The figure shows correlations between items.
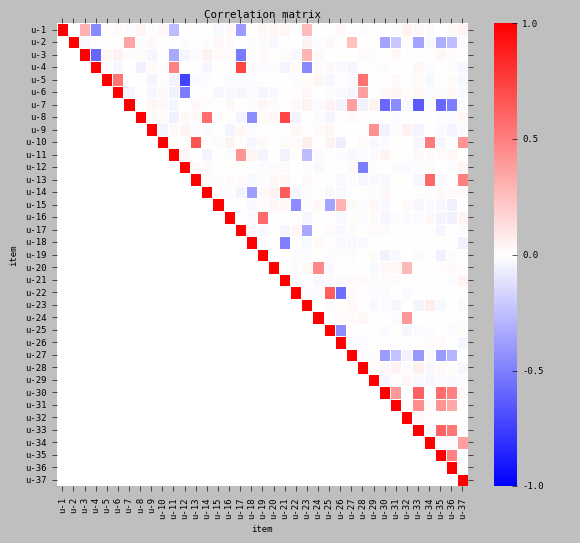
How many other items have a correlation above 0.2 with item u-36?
4
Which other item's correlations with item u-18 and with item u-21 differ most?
u-8
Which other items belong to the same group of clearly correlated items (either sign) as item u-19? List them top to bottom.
u-16
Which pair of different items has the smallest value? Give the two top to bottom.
u-5, u-12
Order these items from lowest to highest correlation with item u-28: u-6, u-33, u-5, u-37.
u-37, u-33, u-6, u-5
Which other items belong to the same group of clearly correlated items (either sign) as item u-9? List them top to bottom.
u-29
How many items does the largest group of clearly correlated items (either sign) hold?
8
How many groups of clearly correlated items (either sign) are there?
9
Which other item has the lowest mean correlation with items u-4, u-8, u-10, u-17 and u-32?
u-3
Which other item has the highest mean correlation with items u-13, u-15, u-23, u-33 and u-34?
u-10
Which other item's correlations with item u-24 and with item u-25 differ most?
u-22
